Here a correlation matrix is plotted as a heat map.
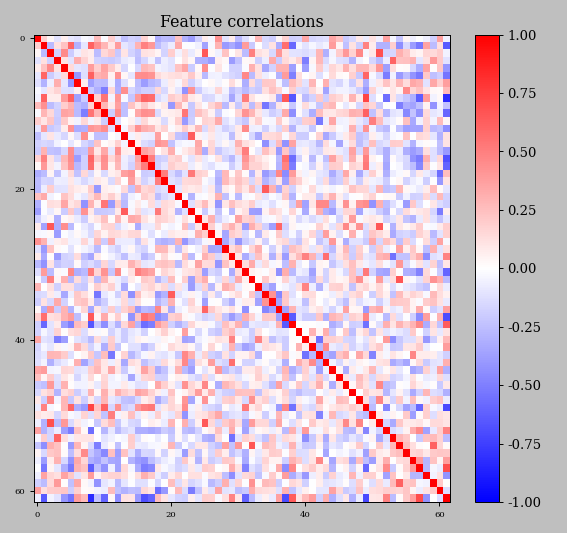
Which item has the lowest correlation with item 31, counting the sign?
61
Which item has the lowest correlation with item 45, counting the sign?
14
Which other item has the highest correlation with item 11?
50
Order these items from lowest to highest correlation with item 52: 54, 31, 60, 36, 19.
31, 19, 54, 36, 60
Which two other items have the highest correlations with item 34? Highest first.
20, 35
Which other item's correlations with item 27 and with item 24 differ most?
30
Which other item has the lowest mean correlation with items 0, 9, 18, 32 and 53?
34
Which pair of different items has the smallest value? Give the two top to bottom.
8, 61
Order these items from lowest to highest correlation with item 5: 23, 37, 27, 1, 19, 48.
48, 27, 19, 23, 37, 1
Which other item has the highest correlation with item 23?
13
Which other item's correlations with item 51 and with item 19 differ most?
2
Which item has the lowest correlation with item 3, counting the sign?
40
